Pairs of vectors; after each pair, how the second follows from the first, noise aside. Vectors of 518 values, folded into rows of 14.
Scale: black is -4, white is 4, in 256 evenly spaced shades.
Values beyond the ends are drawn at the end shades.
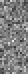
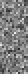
reversed.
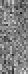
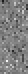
reversed, negated, partly zeroed.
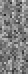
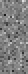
partly zeroed.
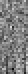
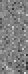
negated, partly zeroed.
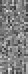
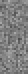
wrapped around, negated, shrunk.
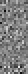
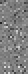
partly zeroed.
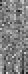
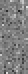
partly zeroed.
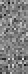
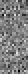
reversed.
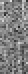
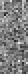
copied.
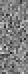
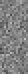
negated, shrunk.
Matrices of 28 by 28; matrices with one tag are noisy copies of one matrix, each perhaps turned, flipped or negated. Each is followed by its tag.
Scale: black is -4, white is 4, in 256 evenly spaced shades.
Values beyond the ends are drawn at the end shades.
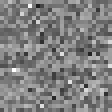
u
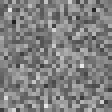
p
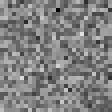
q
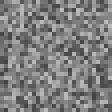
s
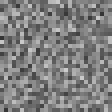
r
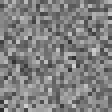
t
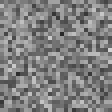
t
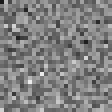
p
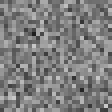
t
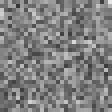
q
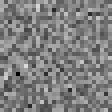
t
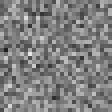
t
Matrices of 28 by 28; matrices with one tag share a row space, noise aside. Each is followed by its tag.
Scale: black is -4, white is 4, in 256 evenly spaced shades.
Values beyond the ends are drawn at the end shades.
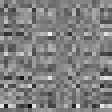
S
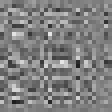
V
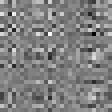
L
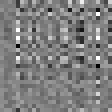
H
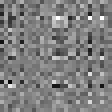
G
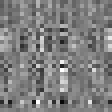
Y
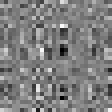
Y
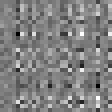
H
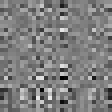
Y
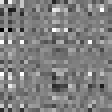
G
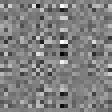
Y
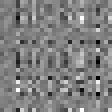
H
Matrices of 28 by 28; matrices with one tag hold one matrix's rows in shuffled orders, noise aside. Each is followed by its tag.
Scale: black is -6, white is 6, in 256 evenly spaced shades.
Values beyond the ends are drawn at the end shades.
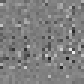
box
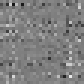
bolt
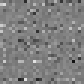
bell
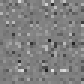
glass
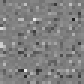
bell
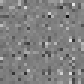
box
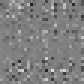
glass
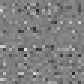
bell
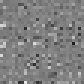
bell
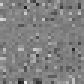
bell
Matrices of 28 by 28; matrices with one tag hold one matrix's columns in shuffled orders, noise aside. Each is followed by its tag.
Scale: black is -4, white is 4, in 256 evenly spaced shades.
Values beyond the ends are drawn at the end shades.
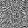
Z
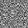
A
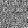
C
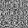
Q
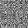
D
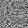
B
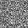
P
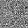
B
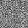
Z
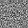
A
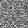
B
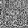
Q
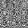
Q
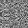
A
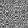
A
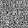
Q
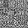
Q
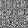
Q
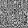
Q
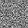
A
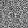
Z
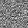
A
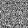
P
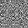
A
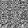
D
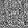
Q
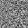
P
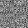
C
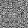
Z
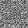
D
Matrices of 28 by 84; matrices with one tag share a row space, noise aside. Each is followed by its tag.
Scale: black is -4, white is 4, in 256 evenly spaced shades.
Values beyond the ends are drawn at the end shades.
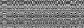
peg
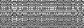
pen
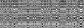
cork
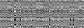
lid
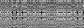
pen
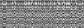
peg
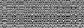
peg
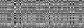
lid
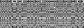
pen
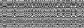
peg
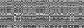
lid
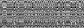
peg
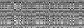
lid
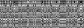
cork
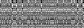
pen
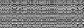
pen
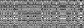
cork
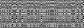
pen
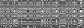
cork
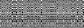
pen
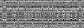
peg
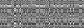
lid
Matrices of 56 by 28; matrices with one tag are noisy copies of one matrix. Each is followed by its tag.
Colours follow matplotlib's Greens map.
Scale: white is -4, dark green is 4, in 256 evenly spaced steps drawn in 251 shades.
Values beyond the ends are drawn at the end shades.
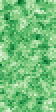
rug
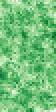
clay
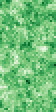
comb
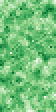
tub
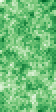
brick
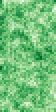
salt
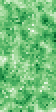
clay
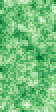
salt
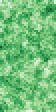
tub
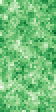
brick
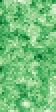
salt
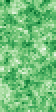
comb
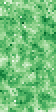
clay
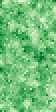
salt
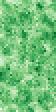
clay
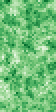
comb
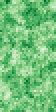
comb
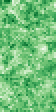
comb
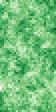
brick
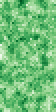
rug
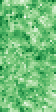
salt
